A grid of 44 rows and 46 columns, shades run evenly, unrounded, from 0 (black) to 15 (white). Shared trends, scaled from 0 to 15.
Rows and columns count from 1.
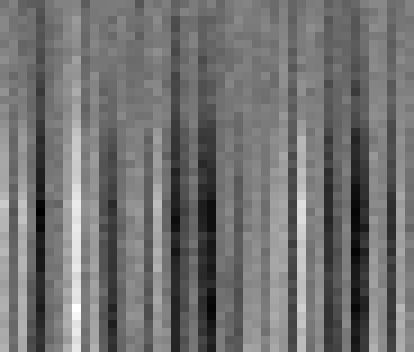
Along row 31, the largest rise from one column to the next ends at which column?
34
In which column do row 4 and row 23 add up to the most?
9
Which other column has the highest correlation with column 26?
4
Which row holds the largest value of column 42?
44
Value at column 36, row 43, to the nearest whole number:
8
